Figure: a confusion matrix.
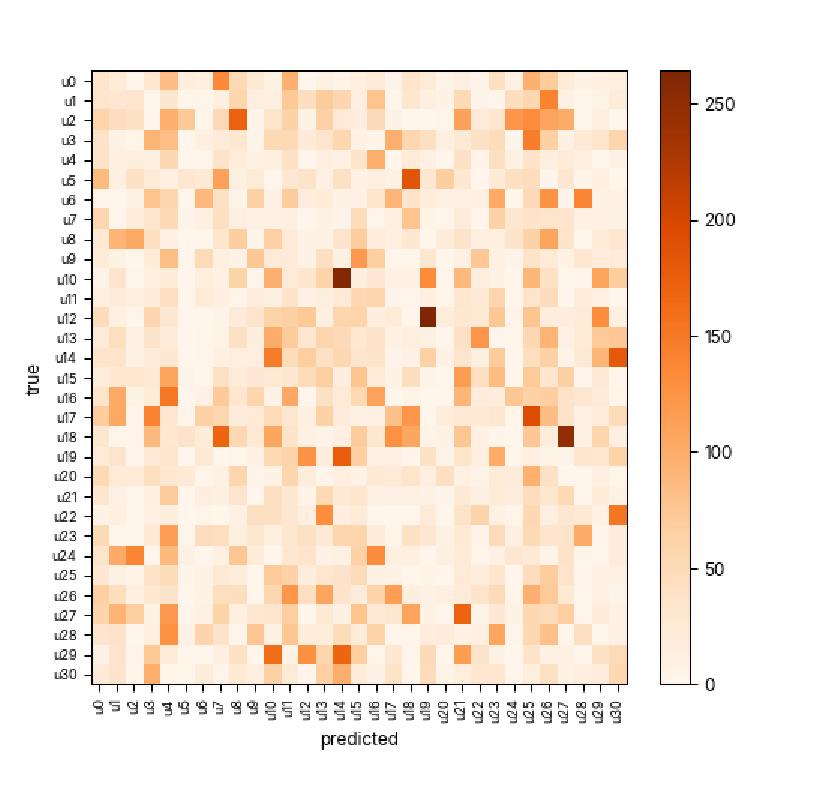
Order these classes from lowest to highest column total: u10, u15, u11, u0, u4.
u0, u15, u10, u11, u4
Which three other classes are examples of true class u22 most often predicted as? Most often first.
u30, u13, u25
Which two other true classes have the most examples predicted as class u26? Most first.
u1, u6
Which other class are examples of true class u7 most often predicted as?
u18
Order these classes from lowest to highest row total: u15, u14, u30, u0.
u30, u0, u15, u14
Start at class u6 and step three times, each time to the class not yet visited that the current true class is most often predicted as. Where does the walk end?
u16
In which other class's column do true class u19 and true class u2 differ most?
u8
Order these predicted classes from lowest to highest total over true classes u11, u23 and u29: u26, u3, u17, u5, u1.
u5, u17, u1, u26, u3
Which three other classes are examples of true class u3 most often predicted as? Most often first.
u25, u17, u4
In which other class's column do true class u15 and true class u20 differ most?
u21
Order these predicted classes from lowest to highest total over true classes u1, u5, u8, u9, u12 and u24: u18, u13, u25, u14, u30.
u30, u13, u14, u18, u25
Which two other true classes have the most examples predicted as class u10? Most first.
u29, u14
